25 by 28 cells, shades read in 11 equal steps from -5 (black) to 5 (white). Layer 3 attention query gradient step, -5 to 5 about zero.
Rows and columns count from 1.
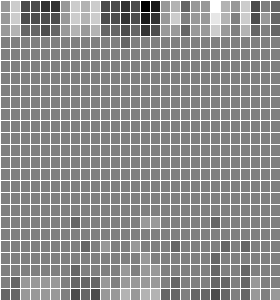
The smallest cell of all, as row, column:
1, 15
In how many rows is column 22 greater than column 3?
3
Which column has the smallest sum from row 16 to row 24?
22
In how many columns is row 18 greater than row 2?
12
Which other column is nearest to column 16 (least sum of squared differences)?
13
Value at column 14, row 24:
1
